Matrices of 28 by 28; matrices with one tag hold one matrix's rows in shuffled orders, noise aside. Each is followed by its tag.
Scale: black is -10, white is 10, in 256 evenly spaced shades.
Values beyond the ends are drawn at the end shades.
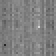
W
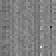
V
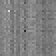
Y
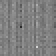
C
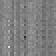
Y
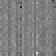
C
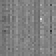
V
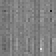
V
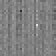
C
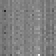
W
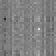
W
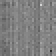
V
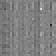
V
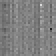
V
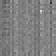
V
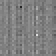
C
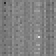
W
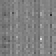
V
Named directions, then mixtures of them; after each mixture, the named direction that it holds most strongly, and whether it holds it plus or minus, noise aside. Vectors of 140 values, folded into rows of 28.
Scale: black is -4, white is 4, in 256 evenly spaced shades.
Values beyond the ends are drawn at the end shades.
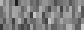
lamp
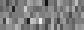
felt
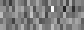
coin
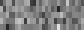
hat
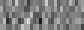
felt, minus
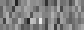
felt, plus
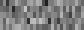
felt, plus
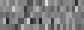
felt, minus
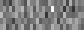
coin, plus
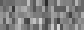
felt, plus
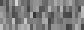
lamp, minus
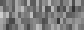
coin, plus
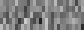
felt, minus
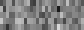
hat, plus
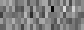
coin, minus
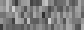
lamp, plus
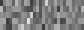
hat, plus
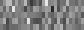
felt, minus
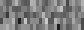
hat, minus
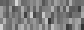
lamp, minus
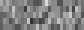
felt, minus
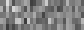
hat, plus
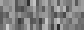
hat, minus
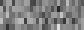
hat, plus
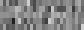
lamp, plus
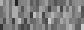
lamp, plus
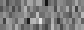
felt, plus
